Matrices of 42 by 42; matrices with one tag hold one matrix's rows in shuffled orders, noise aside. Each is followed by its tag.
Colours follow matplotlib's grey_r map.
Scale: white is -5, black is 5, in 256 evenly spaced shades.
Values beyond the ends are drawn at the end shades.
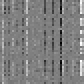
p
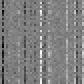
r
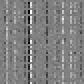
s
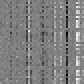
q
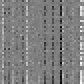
p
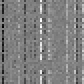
r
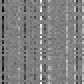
r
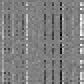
p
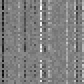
r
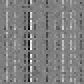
s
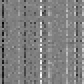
r
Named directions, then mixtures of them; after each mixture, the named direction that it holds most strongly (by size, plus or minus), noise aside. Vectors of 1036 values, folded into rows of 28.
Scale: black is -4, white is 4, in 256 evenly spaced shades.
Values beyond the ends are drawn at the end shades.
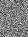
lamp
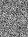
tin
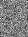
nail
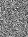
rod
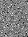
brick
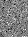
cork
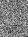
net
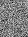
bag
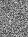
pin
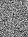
bag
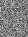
rod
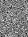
brick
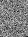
net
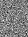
brick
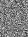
lamp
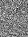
tin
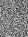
rod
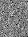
brick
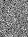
cork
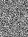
tin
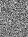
pin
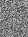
bag
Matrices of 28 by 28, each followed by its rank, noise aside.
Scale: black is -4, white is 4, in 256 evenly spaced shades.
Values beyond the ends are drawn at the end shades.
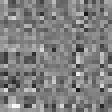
three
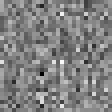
six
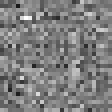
eight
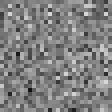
eight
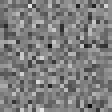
eight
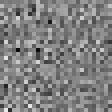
six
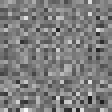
four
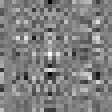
three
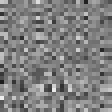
three
